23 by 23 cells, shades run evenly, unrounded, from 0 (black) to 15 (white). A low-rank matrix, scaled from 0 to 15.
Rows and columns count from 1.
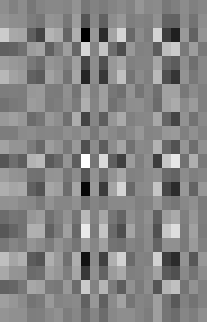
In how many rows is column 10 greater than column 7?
9
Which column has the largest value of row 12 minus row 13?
10
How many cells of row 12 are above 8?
10
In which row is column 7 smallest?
12
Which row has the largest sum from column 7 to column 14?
17
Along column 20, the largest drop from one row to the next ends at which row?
13
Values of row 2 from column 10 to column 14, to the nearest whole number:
5 8 6 8 9
